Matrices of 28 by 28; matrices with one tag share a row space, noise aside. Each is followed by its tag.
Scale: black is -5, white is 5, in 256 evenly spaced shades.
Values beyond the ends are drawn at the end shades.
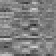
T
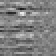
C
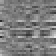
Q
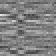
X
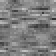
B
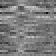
X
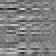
C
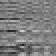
C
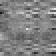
Q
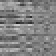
C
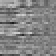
C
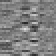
T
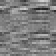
B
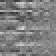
C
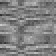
X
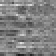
C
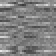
X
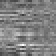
C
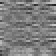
Q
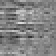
C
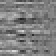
C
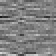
X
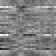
X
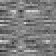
X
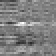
C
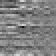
C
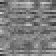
Q
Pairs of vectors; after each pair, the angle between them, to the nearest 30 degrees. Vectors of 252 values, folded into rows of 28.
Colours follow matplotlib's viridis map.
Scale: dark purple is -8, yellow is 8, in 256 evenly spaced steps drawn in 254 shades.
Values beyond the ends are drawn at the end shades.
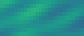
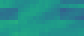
60 degrees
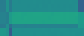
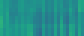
120 degrees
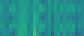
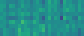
60 degrees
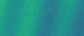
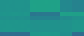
90 degrees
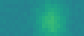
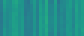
90 degrees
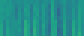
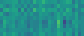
120 degrees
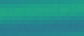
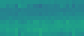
150 degrees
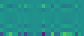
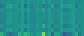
150 degrees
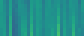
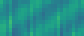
60 degrees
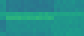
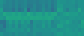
30 degrees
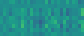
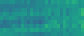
60 degrees
